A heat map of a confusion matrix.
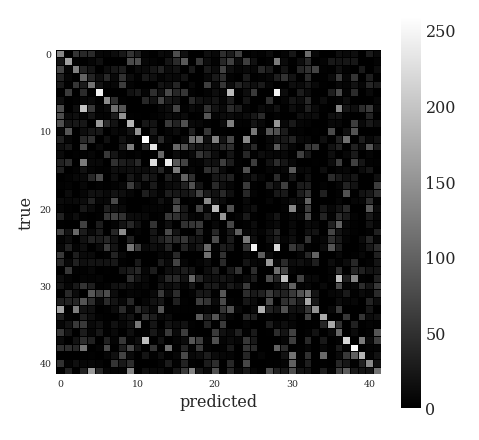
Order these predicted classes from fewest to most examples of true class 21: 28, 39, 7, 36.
39, 28, 36, 7
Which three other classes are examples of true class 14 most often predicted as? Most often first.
12, 3, 15
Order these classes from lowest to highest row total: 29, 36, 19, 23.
19, 36, 23, 29
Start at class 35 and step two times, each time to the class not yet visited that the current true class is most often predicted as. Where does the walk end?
25
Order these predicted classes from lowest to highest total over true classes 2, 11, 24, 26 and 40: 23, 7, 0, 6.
23, 6, 7, 0
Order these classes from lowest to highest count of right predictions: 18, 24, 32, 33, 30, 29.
18, 30, 24, 33, 32, 29
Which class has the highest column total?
28
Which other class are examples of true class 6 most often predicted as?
13
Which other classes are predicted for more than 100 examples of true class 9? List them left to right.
5, 22, 28
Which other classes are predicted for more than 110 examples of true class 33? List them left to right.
0, 2, 26
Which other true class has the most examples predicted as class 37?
11
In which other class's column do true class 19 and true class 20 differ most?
30
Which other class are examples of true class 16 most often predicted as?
5
